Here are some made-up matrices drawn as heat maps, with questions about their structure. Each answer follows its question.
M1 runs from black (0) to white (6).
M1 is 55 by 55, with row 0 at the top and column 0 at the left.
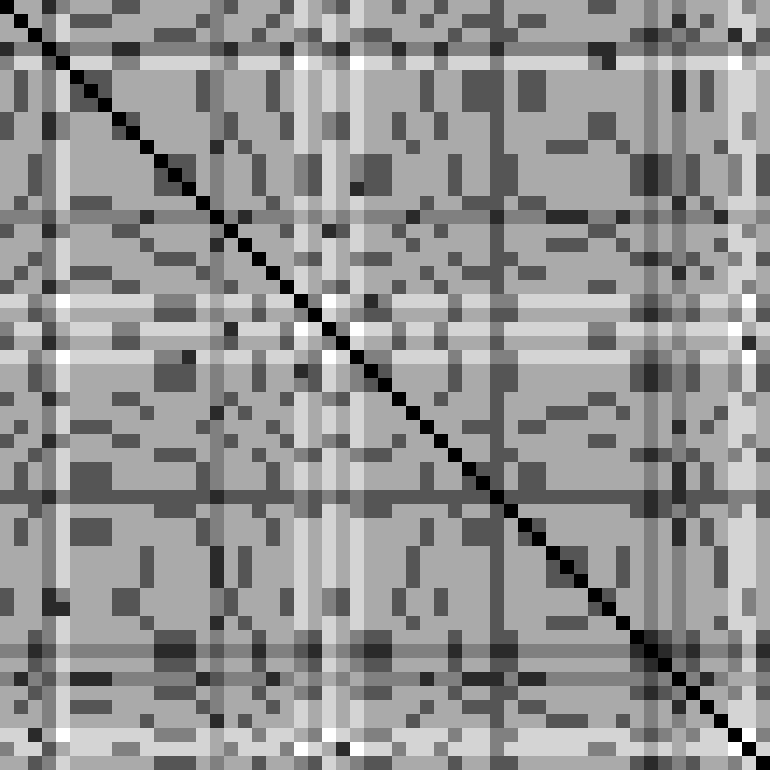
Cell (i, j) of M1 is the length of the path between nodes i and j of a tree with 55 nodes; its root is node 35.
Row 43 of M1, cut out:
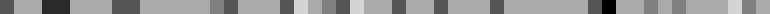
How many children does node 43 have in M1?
1
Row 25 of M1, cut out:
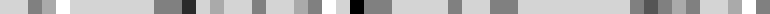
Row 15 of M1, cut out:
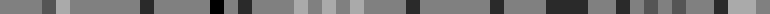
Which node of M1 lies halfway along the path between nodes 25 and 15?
46
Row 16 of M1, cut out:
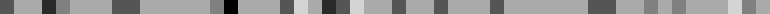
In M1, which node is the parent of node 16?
3
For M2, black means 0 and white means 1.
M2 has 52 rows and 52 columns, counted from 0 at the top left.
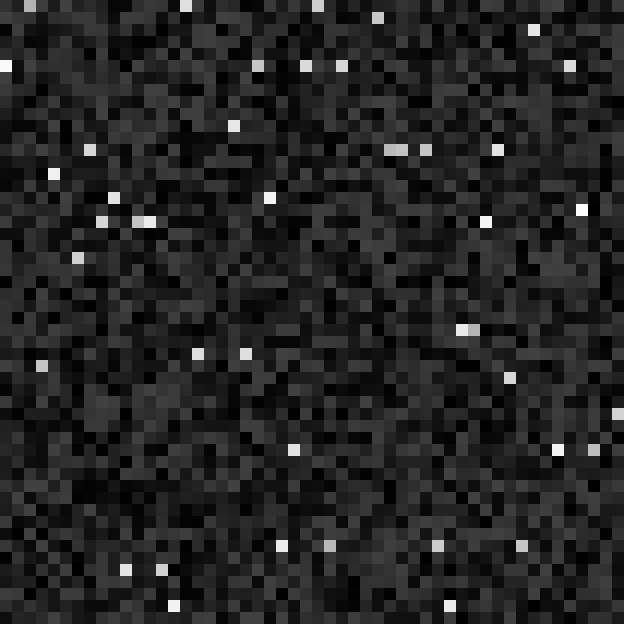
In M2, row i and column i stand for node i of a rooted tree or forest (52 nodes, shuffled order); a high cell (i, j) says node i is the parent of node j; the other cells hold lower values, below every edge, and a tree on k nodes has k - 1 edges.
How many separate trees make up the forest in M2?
9
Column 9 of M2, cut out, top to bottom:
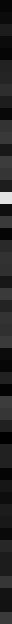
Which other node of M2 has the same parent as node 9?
22
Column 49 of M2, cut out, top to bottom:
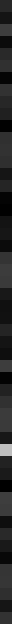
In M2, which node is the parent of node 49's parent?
50
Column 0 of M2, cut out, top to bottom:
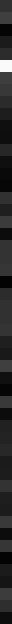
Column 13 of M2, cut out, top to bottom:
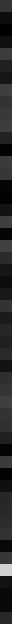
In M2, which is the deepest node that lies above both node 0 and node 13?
5
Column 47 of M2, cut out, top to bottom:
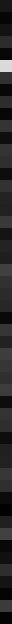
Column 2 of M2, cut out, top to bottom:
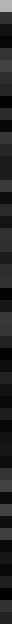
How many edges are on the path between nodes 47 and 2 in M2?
3
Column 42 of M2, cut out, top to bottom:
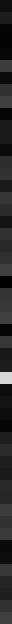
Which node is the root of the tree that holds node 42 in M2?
1
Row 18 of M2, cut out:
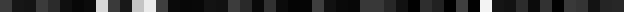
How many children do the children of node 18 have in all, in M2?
5
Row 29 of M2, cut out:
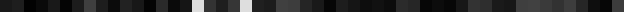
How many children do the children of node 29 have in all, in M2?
2
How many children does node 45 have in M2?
4
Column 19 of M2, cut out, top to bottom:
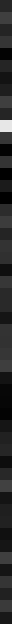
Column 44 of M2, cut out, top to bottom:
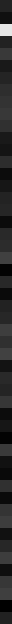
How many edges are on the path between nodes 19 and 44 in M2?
6
